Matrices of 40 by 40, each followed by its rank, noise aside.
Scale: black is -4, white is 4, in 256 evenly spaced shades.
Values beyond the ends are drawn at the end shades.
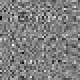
six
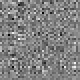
six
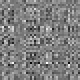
three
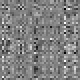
four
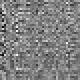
six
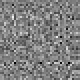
six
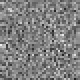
six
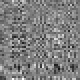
six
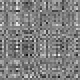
three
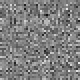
eight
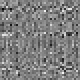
four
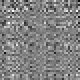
four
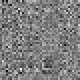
eight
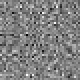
six
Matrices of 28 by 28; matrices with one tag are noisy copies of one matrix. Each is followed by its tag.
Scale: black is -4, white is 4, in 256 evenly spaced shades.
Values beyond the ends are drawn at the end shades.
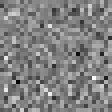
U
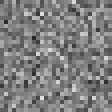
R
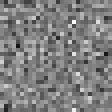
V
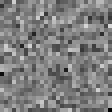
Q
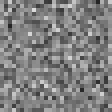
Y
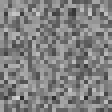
U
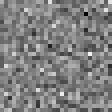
Q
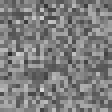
V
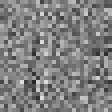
R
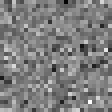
Q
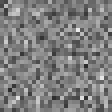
U
